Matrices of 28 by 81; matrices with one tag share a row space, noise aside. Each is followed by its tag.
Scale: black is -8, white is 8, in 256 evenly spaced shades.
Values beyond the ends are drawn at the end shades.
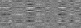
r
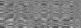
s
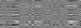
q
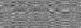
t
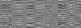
r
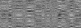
r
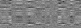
r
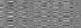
s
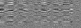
s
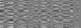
s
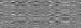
t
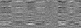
r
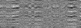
q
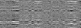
q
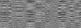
r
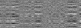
q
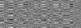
s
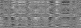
t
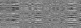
q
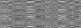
r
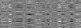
r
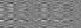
s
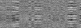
q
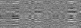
q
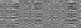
q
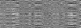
q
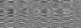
s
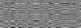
t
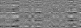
q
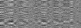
s
